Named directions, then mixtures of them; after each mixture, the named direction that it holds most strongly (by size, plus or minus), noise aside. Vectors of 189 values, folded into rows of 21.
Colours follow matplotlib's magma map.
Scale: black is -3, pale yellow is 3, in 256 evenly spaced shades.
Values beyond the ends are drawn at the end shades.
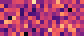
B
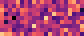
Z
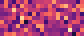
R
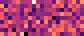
B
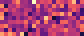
Z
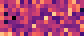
Z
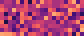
Z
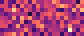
R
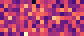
B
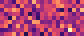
B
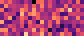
B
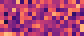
Z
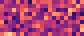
Z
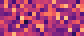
R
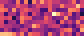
Z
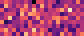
B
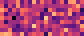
Z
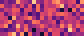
B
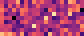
Z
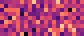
B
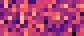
R
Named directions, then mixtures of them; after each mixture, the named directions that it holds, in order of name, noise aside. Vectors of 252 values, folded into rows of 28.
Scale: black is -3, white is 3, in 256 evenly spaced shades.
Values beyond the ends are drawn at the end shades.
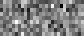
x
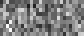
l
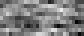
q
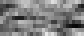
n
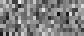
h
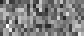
l.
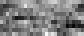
n.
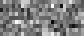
n, x.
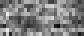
h, q.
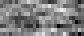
q.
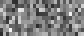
h, l.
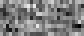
l, n, q.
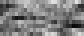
n.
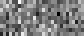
h.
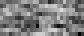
q.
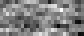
q.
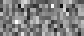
x.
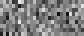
h.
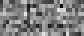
l, q, x.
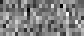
h, l, x.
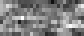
n.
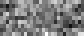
l, n.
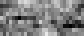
n, q.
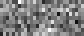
h, q.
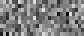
h.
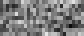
l, n, x.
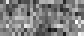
h, l, q.
